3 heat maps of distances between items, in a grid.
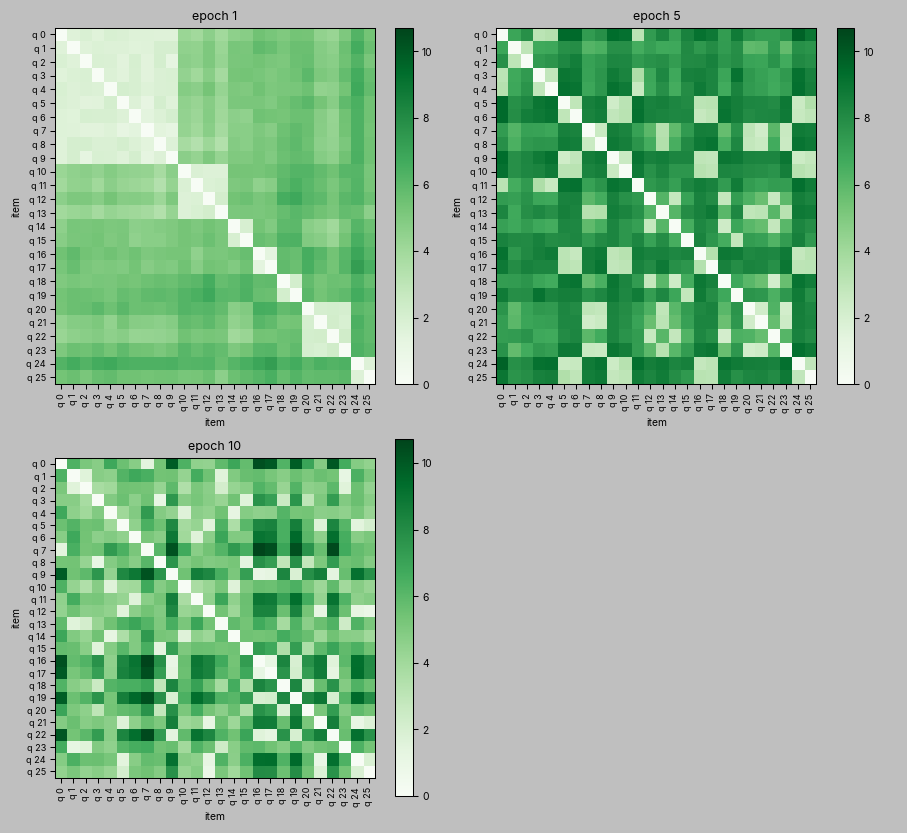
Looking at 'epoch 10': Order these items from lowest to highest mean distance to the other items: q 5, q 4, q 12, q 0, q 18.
q 4, q 12, q 5, q 18, q 0
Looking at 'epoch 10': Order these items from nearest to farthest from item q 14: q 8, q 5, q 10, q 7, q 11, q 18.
q 10, q 5, q 11, q 8, q 18, q 7
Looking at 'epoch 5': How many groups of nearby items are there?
6
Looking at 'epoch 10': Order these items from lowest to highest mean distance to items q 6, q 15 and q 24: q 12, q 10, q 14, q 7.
q 12, q 10, q 14, q 7
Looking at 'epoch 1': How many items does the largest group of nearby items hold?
10
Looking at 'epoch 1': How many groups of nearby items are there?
7
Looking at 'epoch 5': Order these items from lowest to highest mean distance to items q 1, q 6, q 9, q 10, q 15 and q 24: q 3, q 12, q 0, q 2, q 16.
q 16, q 2, q 12, q 3, q 0
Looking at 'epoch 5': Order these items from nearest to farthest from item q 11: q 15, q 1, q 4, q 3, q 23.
q 4, q 3, q 1, q 23, q 15
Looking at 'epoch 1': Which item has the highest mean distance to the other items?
q 24
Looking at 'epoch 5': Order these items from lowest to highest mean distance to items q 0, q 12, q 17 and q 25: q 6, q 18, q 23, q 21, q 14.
q 6, q 14, q 18, q 21, q 23
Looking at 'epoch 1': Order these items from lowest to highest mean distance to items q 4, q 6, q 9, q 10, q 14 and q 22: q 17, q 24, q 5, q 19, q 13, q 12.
q 5, q 13, q 12, q 17, q 19, q 24
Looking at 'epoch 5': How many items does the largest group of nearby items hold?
8
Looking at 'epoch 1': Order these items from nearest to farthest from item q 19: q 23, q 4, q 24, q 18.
q 18, q 4, q 23, q 24
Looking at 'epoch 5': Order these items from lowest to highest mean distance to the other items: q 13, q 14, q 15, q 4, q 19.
q 14, q 13, q 4, q 15, q 19
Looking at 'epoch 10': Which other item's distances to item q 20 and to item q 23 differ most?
q 1
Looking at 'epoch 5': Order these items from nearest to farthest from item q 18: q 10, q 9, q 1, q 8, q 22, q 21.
q 22, q 21, q 8, q 1, q 10, q 9
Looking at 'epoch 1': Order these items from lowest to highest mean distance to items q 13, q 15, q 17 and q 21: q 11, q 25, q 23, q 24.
q 11, q 23, q 25, q 24
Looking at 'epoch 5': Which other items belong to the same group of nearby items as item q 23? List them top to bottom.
q 7, q 8, q 13, q 20, q 21
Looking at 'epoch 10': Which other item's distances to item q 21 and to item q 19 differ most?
q 24
